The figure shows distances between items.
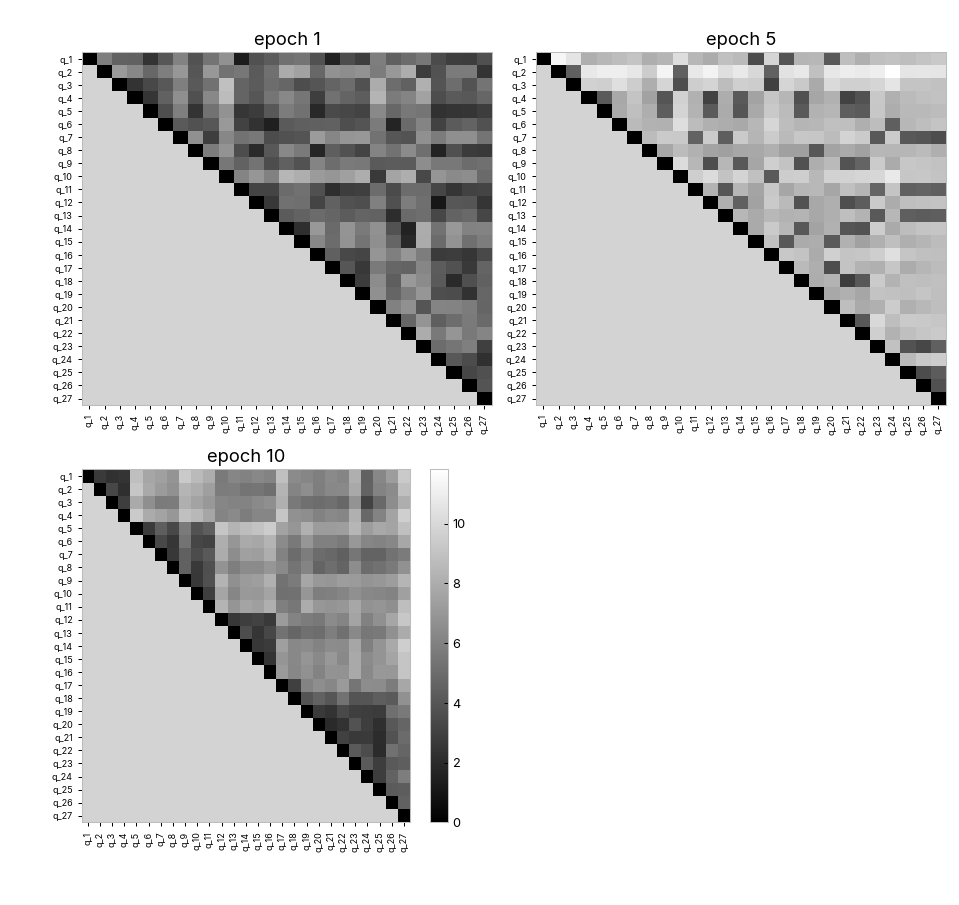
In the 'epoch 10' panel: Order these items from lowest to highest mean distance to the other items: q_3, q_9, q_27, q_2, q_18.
q_18, q_3, q_2, q_9, q_27
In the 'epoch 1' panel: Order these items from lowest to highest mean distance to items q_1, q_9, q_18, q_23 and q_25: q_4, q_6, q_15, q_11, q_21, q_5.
q_11, q_5, q_6, q_21, q_4, q_15
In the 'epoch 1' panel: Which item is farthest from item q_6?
q_10
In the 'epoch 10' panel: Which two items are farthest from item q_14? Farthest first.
q_27, q_5
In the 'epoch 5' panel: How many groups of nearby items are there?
6
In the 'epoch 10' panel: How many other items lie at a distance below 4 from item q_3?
4
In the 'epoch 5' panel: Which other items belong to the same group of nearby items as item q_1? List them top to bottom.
q_15, q_17, q_20
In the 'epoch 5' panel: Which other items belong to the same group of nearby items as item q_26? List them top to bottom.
q_7, q_11, q_13, q_23, q_25, q_27
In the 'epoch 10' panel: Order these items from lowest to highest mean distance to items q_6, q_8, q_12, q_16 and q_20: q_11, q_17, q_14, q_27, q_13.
q_13, q_14, q_11, q_17, q_27
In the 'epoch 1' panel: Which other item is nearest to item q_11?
q_1
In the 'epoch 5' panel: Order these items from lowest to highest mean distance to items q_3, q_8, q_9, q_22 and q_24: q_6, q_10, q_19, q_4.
q_4, q_19, q_6, q_10
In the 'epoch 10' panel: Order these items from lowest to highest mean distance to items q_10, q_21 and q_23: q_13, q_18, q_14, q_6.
q_18, q_6, q_13, q_14
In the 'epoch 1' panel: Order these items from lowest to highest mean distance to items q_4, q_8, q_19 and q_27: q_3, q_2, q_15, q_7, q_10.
q_3, q_2, q_15, q_7, q_10
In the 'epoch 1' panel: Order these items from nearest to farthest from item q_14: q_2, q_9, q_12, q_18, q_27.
q_9, q_12, q_27, q_18, q_2
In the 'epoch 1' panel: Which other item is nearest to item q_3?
q_4
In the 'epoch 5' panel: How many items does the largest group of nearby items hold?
8
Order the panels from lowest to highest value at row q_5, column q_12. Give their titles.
epoch 1, epoch 5, epoch 10
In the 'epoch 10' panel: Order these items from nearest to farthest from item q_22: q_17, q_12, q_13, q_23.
q_23, q_13, q_12, q_17
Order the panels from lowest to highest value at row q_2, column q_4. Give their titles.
epoch 10, epoch 1, epoch 5
